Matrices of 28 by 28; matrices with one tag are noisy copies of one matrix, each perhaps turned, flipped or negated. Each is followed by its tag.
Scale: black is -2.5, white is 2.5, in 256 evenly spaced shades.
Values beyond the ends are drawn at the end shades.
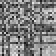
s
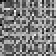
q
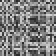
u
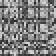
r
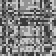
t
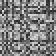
u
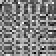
q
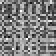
q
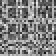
r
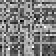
s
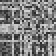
s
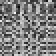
q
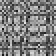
u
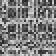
r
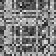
t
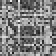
t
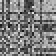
s
